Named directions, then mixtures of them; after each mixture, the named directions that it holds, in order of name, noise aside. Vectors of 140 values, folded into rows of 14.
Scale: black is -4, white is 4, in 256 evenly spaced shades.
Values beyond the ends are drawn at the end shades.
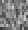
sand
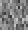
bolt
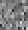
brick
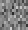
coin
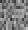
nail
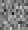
coin.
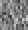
bolt.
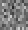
bolt, coin.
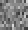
coin, nail, sand.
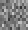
coin.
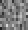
nail, sand.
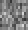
bolt, brick, sand.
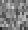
sand.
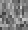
bolt, sand.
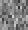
bolt.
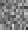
brick, coin.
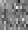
bolt, coin, nail.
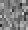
brick, sand.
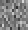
brick, coin.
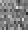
coin, nail.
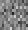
coin.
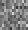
coin.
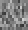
bolt, sand.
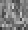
bolt, brick, sand.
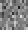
bolt, coin, nail.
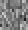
brick, coin, sand.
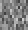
bolt.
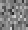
coin, nail.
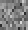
brick.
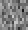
bolt, brick.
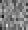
brick, nail, sand.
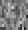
brick, sand.
